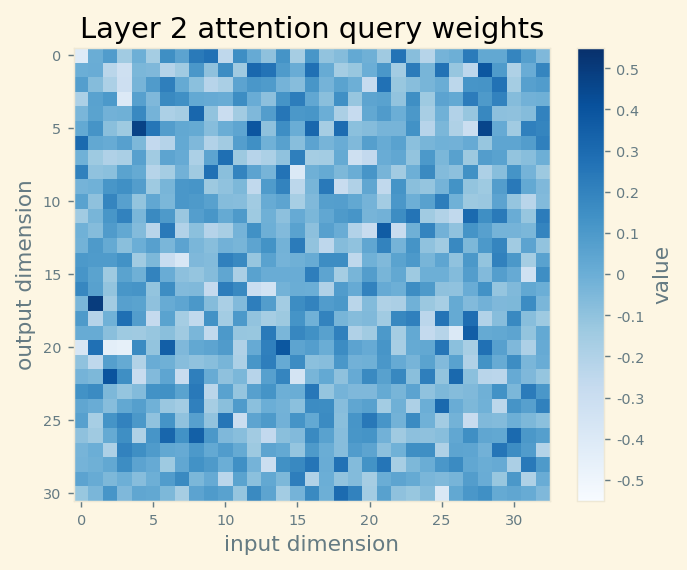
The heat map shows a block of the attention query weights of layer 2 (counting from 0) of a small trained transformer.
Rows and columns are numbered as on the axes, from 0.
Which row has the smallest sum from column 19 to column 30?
17
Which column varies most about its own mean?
3
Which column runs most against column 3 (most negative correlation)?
28
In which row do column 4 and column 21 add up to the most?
5
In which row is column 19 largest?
30
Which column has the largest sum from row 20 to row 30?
8
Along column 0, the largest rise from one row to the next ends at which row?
1
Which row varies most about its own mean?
20
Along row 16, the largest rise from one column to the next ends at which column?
10
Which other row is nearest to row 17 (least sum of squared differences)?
23
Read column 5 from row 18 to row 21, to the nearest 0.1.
-0.3 -0.1 -0.1 0
